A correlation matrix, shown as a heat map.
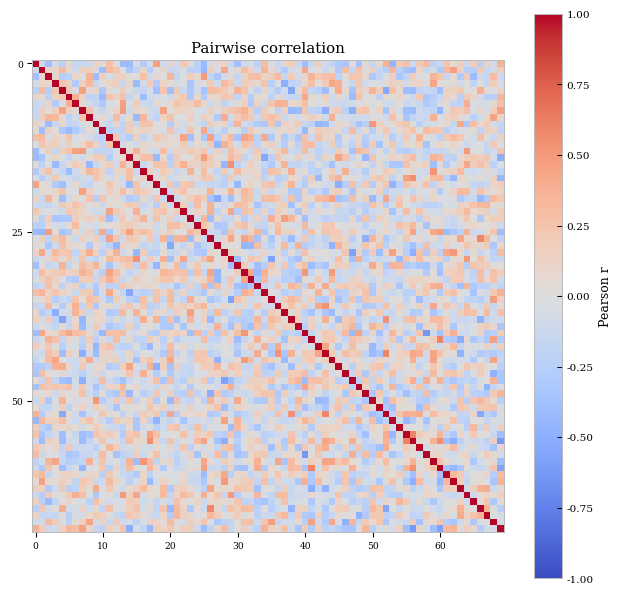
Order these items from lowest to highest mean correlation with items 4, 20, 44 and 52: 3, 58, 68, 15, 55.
15, 58, 55, 68, 3
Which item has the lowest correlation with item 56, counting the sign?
69
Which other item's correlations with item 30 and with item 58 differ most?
40
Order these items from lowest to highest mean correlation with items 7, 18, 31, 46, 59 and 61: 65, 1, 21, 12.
65, 21, 12, 1
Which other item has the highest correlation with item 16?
59
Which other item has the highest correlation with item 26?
66
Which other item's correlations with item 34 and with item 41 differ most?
60
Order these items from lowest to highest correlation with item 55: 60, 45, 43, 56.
45, 43, 60, 56
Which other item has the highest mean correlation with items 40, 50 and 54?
30
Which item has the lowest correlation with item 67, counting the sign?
48
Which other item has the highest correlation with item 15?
29
